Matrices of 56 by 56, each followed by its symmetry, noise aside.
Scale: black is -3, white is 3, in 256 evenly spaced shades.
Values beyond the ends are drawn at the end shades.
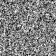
no symmetry.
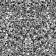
mirrored left to right.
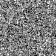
symmetric.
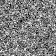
symmetric.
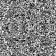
mirrored top to bottom.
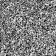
symmetric.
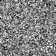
symmetric.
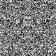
mirrored left to right.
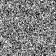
no symmetry.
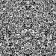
mirrored left to right.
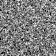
no symmetry.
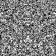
mirrored left to right.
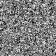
no symmetry.
